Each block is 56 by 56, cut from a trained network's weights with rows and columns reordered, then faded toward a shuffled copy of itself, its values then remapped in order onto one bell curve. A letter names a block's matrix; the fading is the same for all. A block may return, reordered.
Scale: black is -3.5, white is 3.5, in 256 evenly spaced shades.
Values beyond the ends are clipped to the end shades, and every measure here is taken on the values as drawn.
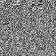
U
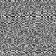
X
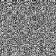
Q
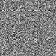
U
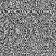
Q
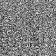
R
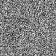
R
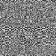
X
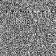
U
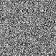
R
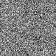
R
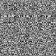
X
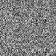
U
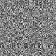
Q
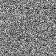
R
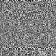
X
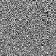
Q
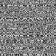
X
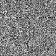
U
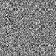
Q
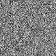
R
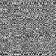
X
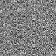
Q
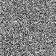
R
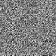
U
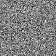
R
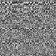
X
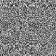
Q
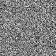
R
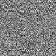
Q
